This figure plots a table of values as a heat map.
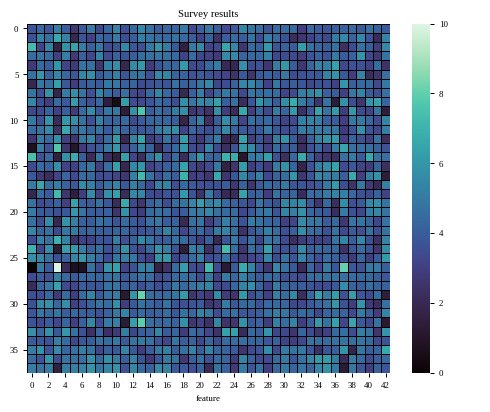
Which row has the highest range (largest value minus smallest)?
26
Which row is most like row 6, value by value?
28
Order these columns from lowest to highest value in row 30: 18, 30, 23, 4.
18, 30, 23, 4
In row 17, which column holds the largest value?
1
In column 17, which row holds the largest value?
11
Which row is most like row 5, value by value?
17
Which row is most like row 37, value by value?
36
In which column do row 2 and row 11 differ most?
0
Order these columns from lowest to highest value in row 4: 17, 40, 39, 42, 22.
42, 40, 39, 17, 22
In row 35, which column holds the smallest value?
38
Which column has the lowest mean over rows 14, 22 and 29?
3
